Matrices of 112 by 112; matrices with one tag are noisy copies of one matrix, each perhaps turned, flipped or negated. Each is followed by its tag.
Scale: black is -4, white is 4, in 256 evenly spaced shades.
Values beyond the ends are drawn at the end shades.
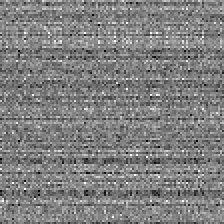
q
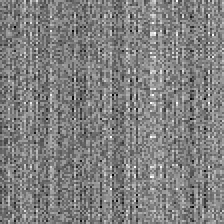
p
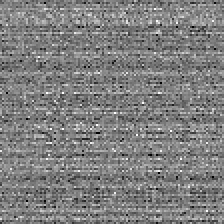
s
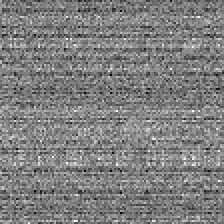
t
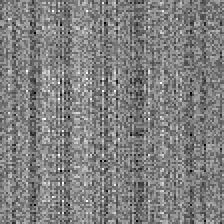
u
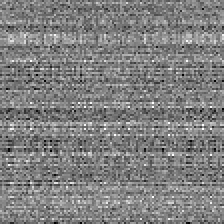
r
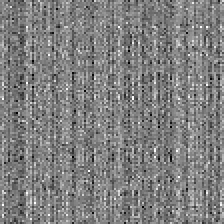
s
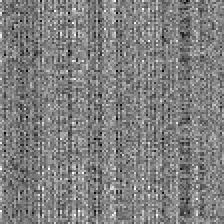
r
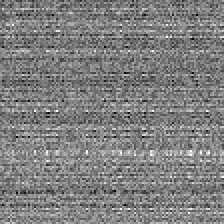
p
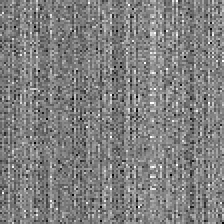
p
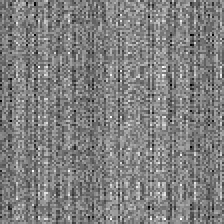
t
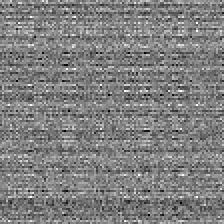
s
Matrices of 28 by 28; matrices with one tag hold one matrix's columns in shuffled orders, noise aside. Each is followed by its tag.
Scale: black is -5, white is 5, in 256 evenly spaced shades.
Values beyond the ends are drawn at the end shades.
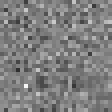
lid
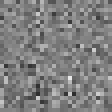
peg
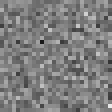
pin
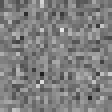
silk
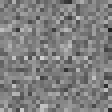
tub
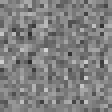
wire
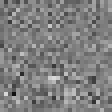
peg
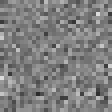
peg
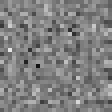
wire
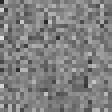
lid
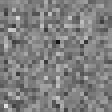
pin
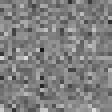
tub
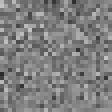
silk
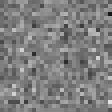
wire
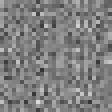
wire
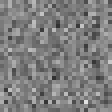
wire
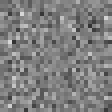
pin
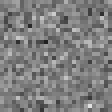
pin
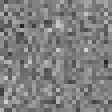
wire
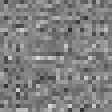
tub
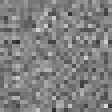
pin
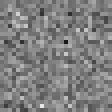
pin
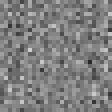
wire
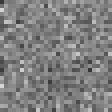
lid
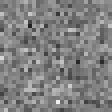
wire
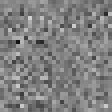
pin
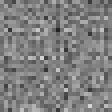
tub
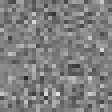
peg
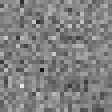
lid
